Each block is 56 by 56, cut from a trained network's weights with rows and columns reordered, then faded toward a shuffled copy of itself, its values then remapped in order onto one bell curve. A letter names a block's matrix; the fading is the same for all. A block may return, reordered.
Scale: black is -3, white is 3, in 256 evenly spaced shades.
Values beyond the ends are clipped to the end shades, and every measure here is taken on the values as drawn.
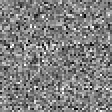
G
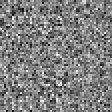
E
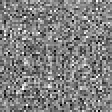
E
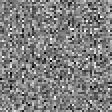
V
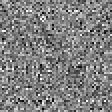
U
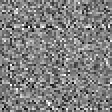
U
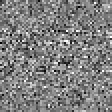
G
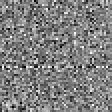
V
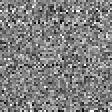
G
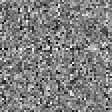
V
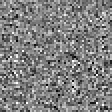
V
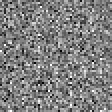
V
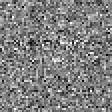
G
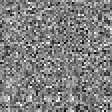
E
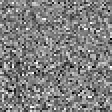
G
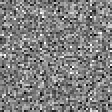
E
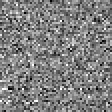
G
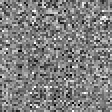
E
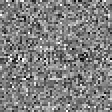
G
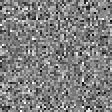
U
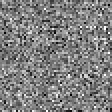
G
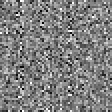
V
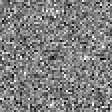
U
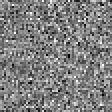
U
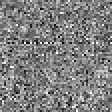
G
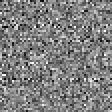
G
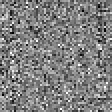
V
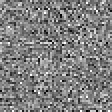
U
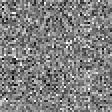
E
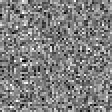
E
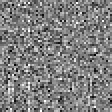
E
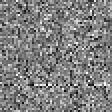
V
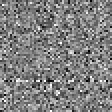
V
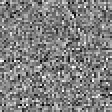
U
